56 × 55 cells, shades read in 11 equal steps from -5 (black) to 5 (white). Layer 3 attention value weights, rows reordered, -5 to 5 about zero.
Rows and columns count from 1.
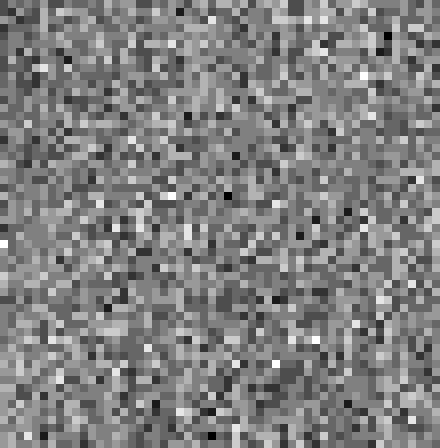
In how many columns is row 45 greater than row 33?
23
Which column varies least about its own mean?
2
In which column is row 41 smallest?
48
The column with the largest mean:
24
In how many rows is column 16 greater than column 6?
22
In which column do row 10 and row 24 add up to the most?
46
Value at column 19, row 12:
-1
